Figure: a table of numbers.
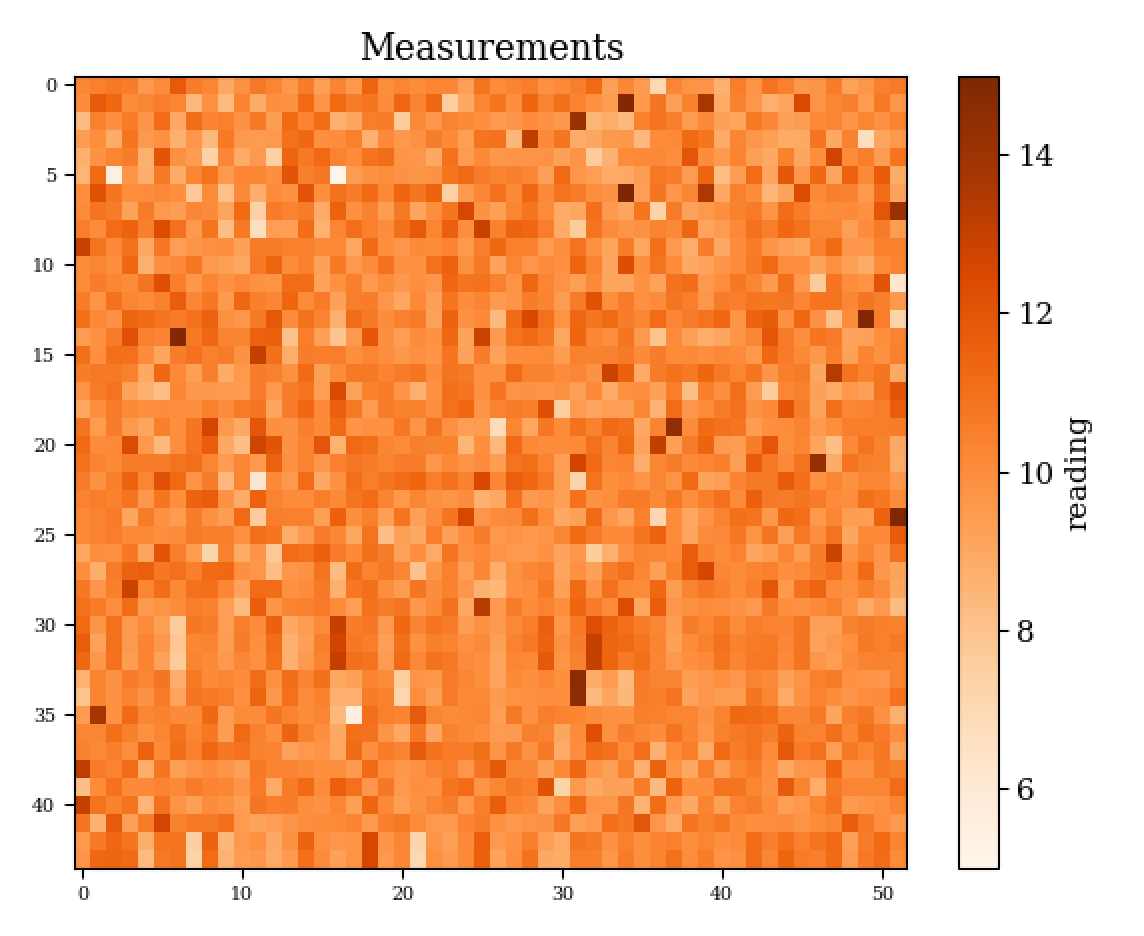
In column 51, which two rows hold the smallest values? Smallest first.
11, 13
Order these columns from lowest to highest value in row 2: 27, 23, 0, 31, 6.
0, 6, 27, 23, 31
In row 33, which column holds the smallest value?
20
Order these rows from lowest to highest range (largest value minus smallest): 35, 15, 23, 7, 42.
23, 15, 42, 7, 35
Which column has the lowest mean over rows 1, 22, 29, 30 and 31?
9
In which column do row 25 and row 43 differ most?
7
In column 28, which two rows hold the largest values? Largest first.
3, 13
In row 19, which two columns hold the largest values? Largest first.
37, 8
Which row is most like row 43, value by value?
42
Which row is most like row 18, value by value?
39
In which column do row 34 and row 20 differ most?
31
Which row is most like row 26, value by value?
4
